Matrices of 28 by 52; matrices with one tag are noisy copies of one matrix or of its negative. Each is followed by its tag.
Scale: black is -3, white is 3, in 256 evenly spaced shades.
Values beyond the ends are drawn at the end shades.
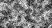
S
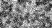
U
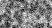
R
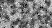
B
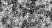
U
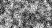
R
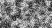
B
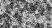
R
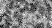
R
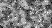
S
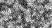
S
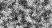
S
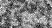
R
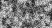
U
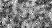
U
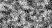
S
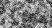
R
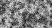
R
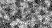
B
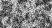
U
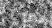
R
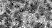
R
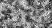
S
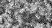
R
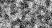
B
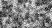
U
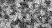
B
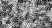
U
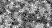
R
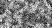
R
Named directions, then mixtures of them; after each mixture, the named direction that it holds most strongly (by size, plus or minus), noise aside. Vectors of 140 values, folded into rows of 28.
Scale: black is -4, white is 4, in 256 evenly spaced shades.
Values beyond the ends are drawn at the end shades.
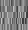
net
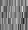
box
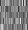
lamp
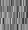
net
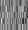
net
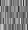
lamp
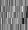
box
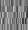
net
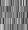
lamp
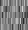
box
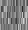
box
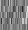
net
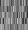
net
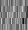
net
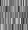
lamp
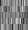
box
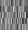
net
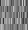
lamp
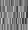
net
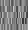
net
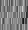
net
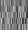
net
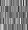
lamp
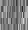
box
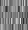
lamp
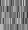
lamp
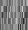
box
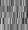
net
